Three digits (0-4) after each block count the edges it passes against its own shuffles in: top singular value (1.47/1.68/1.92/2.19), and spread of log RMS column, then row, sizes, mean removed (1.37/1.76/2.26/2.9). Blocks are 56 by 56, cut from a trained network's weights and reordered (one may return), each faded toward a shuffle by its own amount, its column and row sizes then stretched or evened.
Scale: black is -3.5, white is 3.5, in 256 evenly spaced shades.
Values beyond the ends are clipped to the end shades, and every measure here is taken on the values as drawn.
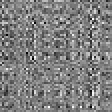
4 4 3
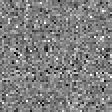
1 0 1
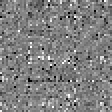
2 2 1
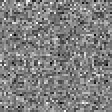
2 0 3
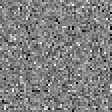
1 0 1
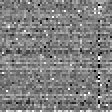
3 1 0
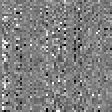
2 4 1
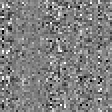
0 4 2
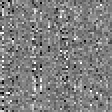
1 4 0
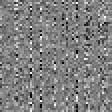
2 4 0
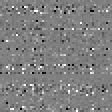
0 2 4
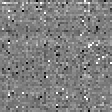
0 2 1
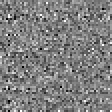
1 1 3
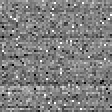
1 0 0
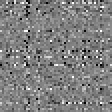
2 2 3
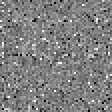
0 0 1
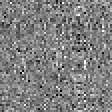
2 1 0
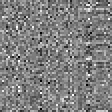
2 2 0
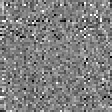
2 1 2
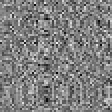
3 2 1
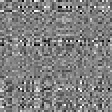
4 1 4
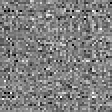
3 1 3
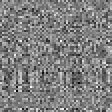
3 0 3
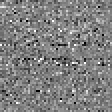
0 1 3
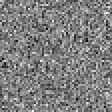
0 1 0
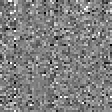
2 3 2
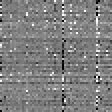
2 3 1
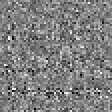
3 1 3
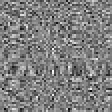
4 1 2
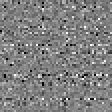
2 1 3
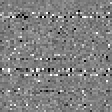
2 0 3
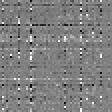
3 3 2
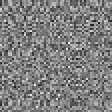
4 0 1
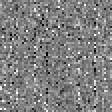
1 2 0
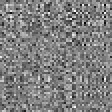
4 1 3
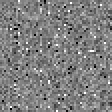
1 2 0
